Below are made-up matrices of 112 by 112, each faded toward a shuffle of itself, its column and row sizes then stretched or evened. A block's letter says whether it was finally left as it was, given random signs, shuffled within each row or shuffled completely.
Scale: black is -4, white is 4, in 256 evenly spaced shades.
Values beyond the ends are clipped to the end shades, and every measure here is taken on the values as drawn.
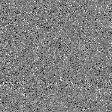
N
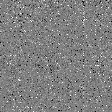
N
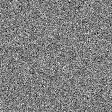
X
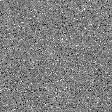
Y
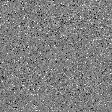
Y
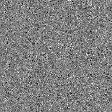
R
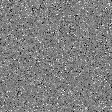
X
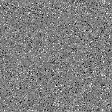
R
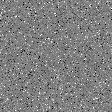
X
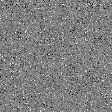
N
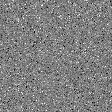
X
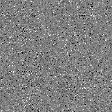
R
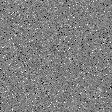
X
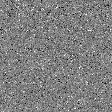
Y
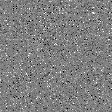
N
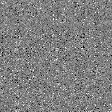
R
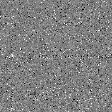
N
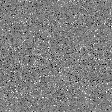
Y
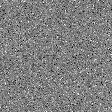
X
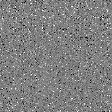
R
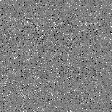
R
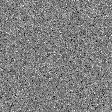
X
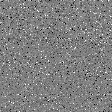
Y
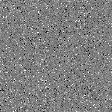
R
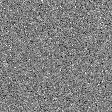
X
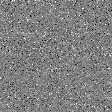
Y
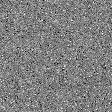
X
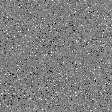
Y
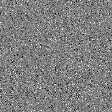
N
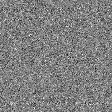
Y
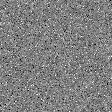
X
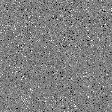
R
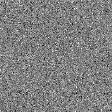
N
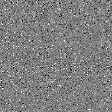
R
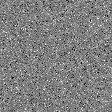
X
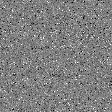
Y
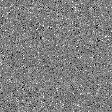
R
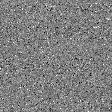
Y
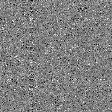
R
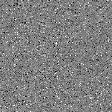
R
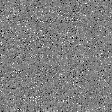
R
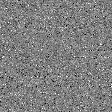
Y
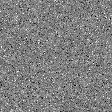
X
